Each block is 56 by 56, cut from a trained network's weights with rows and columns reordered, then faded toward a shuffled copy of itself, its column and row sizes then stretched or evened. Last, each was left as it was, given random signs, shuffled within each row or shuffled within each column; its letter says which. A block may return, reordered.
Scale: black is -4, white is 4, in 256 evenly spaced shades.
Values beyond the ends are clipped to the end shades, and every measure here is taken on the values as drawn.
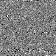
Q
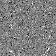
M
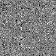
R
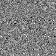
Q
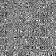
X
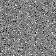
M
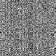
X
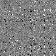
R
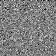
Q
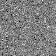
M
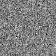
Q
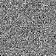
R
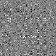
X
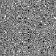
X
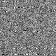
Q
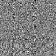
X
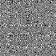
X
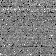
Q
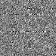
R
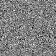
Q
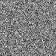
Q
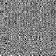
X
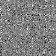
R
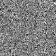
M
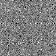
R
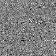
R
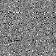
R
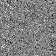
M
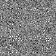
R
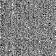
M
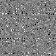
R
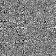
R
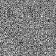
X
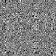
X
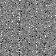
M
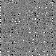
R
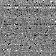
X
